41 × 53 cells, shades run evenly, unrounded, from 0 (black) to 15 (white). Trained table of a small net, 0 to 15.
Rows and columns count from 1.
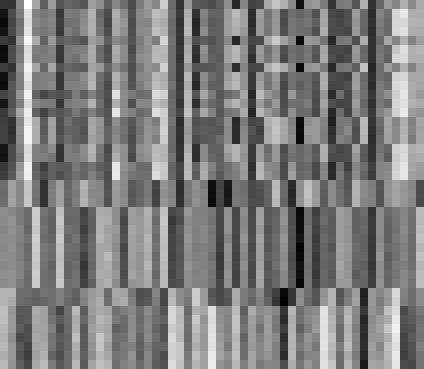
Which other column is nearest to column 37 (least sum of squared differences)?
34
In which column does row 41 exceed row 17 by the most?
1
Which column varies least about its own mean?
9
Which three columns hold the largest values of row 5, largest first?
4, 21, 35
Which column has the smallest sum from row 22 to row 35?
38
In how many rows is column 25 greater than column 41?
14
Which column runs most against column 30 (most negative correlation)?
36
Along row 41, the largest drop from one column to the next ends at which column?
51
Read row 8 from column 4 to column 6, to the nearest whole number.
14 10 6
